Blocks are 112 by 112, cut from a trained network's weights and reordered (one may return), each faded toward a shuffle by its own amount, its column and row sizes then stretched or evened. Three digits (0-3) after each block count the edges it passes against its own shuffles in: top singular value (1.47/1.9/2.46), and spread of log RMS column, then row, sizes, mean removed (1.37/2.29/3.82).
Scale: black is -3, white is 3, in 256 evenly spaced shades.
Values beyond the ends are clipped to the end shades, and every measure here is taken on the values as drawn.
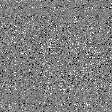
0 1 2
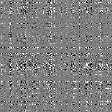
1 3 3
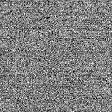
2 0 1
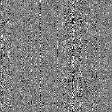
0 3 1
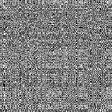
3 2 1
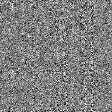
0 2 1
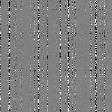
2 3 1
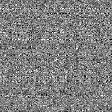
2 0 2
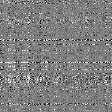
2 2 3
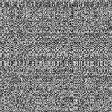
3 1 1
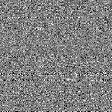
2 0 2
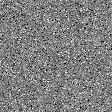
0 0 0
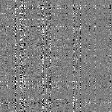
2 3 2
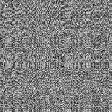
3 1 0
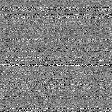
2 0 3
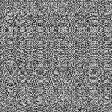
3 0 1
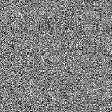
2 2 0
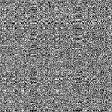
3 1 2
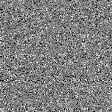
1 0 1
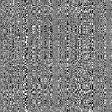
3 3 1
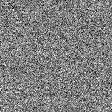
1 0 0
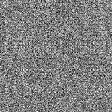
2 0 1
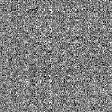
2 2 1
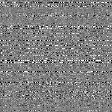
1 1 3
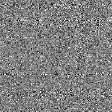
0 1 2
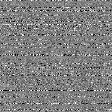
0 0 3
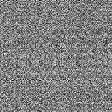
3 0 1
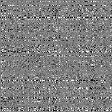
2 2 3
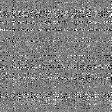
1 2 3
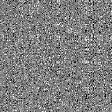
2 2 0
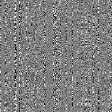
2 3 0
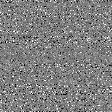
0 0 2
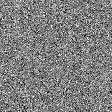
0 0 0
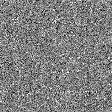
0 0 1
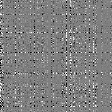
1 3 2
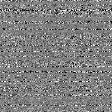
0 1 3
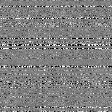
2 0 3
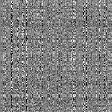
3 3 0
